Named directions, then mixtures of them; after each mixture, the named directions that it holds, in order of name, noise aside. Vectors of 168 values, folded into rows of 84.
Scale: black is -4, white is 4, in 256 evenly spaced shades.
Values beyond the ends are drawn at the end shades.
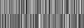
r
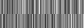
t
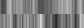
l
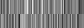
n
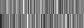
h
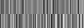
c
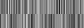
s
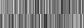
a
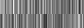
a.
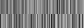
c, s.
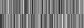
h, n, s.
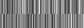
t.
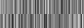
a.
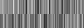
a, r.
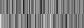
h.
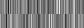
r, s.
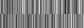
t.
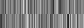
h, r.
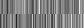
c, t.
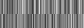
t.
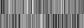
l, n.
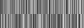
c, l, r.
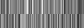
n.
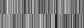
c, l, t.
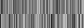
c, s.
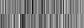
n, r.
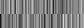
a, c, h.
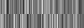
h, l, n.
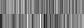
a, h, l.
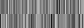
c, s.
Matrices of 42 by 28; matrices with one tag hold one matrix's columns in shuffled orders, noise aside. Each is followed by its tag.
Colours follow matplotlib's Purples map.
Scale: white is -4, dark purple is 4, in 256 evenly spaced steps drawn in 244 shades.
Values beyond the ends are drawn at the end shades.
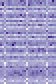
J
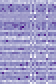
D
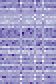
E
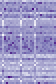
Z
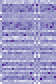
D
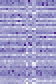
J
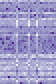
Z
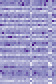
J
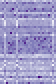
Z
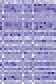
D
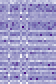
D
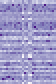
D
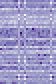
E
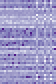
E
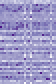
D
